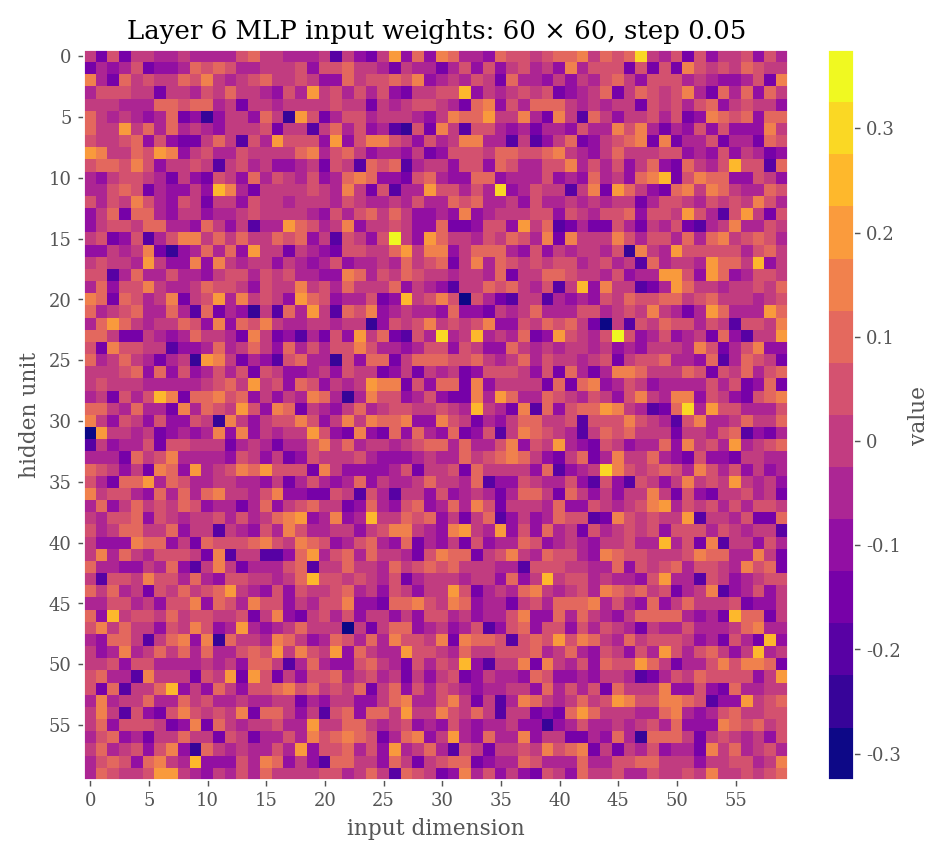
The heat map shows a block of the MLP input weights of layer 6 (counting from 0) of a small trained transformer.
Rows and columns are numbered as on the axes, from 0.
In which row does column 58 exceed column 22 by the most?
28
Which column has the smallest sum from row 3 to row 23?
20
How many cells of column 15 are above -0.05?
43
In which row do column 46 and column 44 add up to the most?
34
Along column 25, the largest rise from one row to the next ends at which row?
27
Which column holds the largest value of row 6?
3
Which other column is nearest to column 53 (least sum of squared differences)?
29
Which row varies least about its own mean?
12
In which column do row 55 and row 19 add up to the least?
40
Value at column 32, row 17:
0
